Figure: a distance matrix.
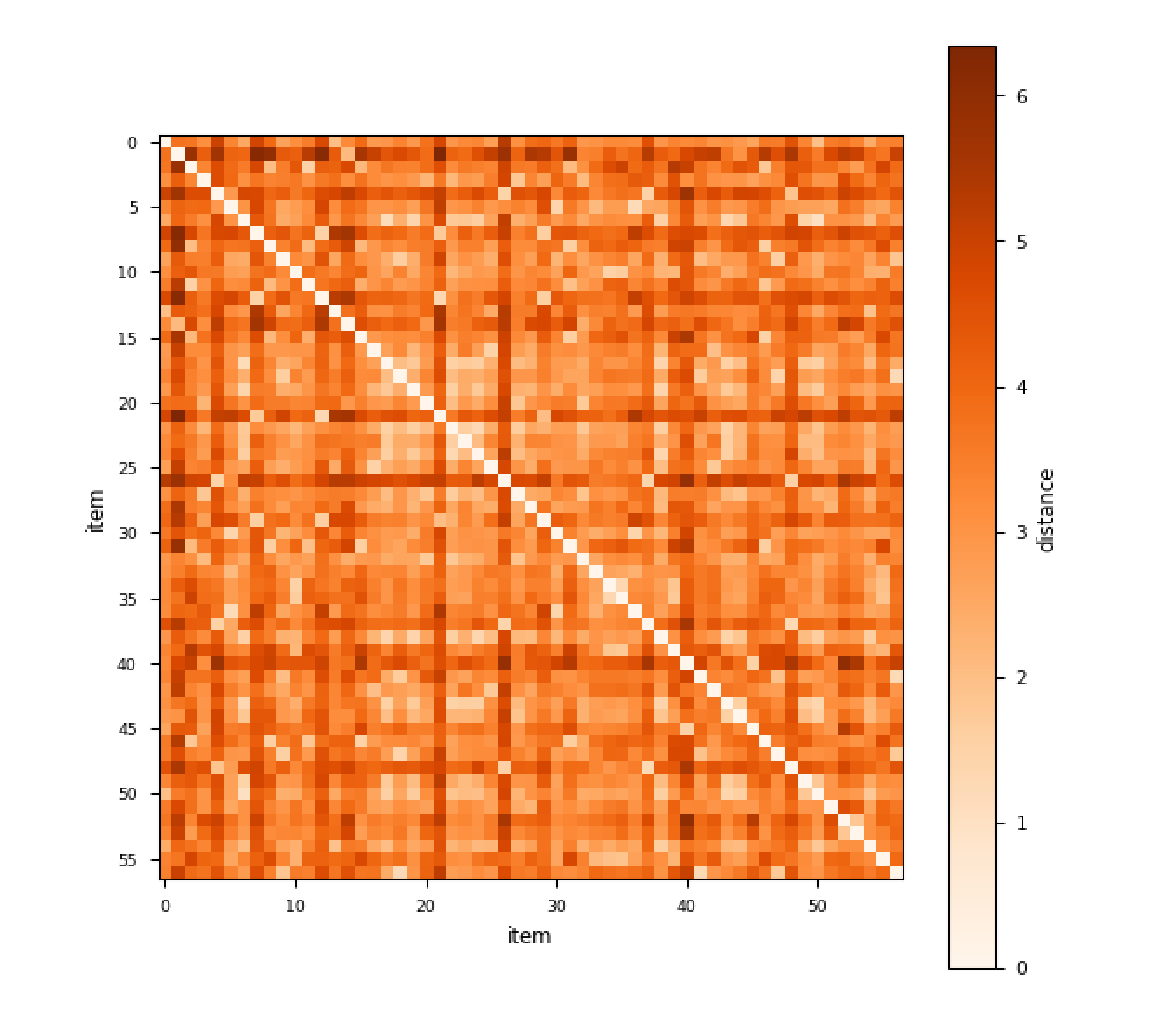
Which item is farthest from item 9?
21
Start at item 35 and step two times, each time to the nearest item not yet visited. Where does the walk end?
10
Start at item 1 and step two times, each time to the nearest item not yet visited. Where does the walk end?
32
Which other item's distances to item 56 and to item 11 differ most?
2
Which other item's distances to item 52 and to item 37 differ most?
26
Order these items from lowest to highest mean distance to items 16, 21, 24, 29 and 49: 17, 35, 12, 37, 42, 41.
17, 12, 42, 35, 41, 37
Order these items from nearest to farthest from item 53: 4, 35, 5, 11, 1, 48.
11, 5, 35, 48, 4, 1
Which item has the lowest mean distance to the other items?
22
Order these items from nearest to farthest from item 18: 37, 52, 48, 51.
51, 52, 37, 48
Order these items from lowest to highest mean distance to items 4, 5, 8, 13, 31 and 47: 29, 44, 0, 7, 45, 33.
33, 0, 44, 45, 29, 7
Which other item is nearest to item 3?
27
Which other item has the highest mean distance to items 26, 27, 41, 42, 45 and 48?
1
